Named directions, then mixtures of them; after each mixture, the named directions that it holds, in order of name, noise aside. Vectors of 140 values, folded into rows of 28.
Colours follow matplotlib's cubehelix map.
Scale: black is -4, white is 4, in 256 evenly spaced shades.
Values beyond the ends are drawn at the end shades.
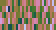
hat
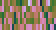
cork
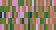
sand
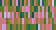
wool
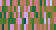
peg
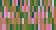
wool.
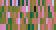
peg, sand, wool.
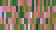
sand.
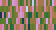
sand.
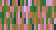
cork, peg, wool.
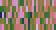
sand.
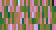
hat, wool.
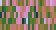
peg, sand.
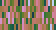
cork, hat, wool.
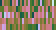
wool.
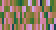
cork.
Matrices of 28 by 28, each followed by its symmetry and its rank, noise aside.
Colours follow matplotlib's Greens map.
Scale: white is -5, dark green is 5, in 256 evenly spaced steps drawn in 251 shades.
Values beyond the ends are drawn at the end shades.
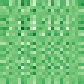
no symmetry, rank two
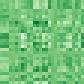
antisymmetric, rank two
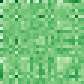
symmetric, rank three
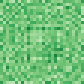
symmetric, rank four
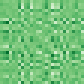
antisymmetric, rank two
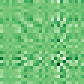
antisymmetric, rank two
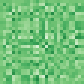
symmetric, rank three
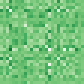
symmetric, rank three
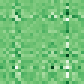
no symmetry, rank two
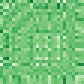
symmetric, rank three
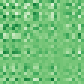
antisymmetric, rank two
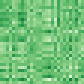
no symmetry, rank three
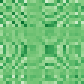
symmetric, rank two
